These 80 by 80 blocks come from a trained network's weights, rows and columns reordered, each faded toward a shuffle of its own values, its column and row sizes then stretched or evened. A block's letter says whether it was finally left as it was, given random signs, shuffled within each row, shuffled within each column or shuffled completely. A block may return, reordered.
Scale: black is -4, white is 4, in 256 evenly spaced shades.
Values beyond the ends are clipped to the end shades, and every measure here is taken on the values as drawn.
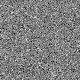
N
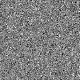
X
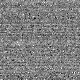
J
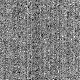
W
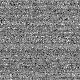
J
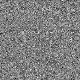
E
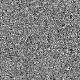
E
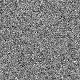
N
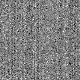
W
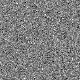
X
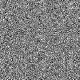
W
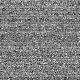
J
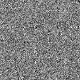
E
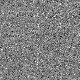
E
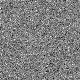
N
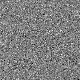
J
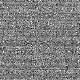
W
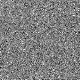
E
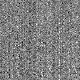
W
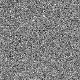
E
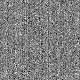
W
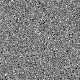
X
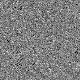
E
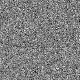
X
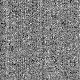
W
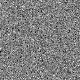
E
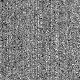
X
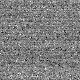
J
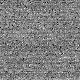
J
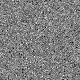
N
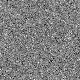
N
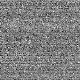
W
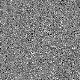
E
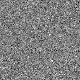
E
